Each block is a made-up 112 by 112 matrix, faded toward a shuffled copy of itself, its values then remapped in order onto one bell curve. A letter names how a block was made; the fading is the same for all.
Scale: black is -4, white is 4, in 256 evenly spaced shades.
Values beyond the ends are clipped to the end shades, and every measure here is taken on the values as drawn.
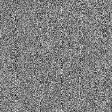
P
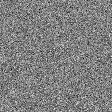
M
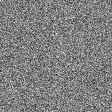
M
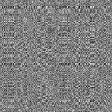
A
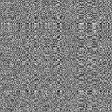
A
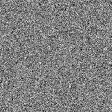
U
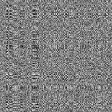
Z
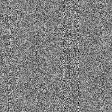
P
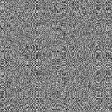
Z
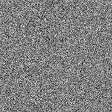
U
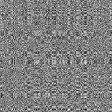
A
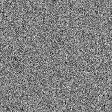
U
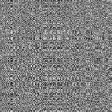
Z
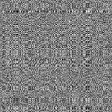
A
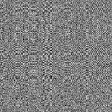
Z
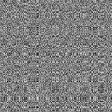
A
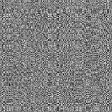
Z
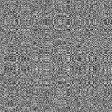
A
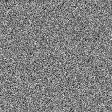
U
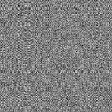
Z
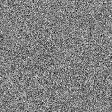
U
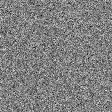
M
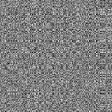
A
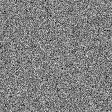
M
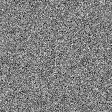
M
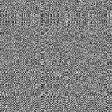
Z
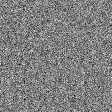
U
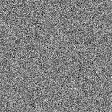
U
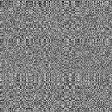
A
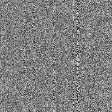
P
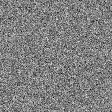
M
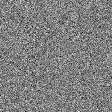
U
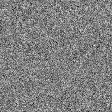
U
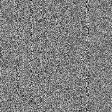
P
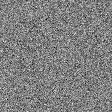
M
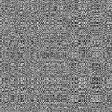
Z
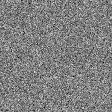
M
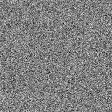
U
